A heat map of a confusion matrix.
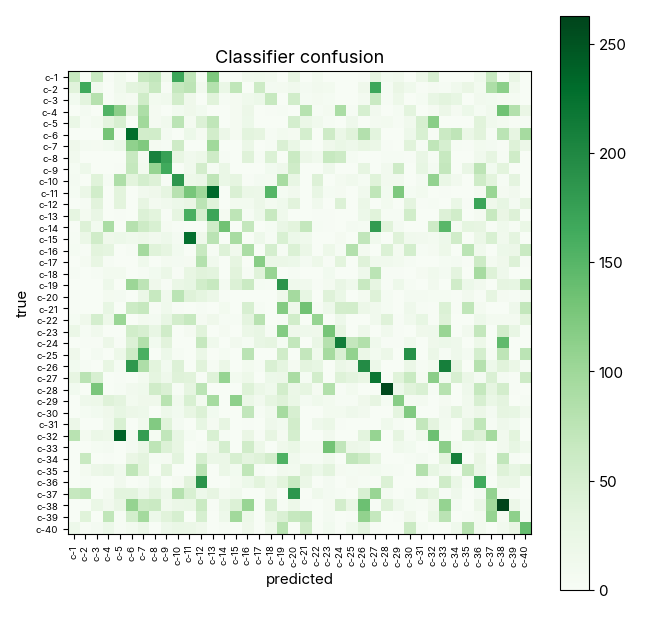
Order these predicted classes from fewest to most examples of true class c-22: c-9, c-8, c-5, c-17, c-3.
c-8, c-9, c-3, c-17, c-5
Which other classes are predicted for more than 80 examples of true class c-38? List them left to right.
c-6, c-16, c-26, c-33, c-37
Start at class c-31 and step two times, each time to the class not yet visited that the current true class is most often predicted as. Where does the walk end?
c-9
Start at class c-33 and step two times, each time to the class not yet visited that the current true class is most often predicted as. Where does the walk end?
c-19
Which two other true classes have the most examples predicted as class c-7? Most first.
c-32, c-25
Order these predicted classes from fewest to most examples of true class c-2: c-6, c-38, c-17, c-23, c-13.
c-23, c-6, c-17, c-13, c-38
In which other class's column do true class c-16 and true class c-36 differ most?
c-12
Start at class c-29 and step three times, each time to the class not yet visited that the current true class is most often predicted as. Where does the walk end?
c-13
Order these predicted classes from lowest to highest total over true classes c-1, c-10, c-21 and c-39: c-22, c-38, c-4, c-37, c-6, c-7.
c-38, c-22, c-4, c-6, c-37, c-7
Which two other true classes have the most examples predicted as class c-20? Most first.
c-37, c-27
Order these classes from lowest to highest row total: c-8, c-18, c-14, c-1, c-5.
c-18, c-5, c-1, c-8, c-14
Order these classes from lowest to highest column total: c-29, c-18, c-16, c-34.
c-29, c-34, c-18, c-16
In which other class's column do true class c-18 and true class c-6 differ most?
c-4
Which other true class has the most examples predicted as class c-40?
c-6
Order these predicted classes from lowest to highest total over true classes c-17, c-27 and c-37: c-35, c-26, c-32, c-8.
c-35, c-8, c-26, c-32
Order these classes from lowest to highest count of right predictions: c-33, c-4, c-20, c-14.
c-20, c-33, c-14, c-4
